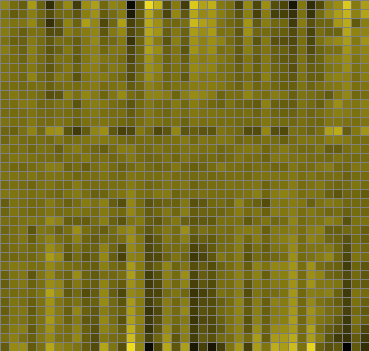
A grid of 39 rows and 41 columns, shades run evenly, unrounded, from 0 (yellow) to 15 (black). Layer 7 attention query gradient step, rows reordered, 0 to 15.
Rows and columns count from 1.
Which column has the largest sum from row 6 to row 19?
15
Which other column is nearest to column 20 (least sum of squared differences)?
40
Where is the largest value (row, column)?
39, 39
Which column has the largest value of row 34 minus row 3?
22
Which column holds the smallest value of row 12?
38
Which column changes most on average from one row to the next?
14
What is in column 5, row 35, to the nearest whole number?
7
